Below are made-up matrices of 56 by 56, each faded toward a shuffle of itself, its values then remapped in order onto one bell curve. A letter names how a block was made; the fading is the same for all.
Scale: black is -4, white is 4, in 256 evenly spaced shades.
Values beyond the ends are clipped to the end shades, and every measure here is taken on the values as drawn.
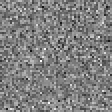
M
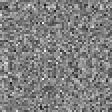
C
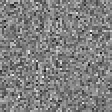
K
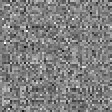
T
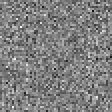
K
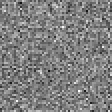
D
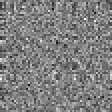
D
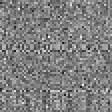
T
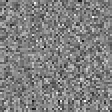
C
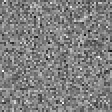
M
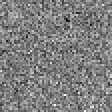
M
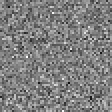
M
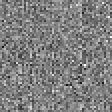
D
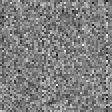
K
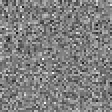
D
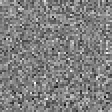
D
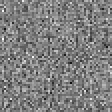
C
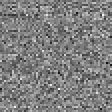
D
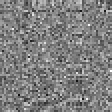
D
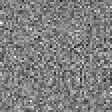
C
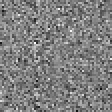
K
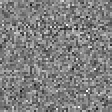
M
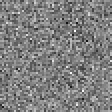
K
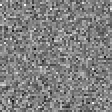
M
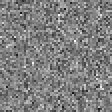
K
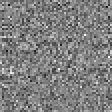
C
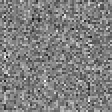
K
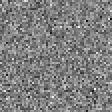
M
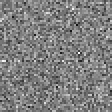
M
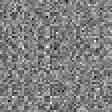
T
